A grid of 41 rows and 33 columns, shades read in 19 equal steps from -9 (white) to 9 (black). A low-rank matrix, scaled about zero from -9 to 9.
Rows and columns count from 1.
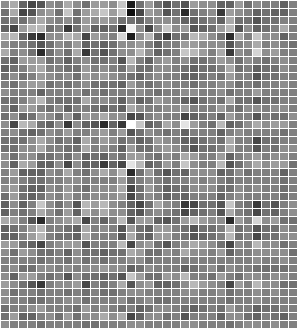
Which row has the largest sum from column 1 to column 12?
16
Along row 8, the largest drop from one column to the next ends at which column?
15
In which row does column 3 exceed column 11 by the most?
2
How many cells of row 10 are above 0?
12
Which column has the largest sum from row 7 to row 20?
14
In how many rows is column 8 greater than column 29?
18
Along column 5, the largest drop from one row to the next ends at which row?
29
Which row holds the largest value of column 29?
26
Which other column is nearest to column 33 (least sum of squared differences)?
20
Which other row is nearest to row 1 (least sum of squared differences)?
22
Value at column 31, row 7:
-2
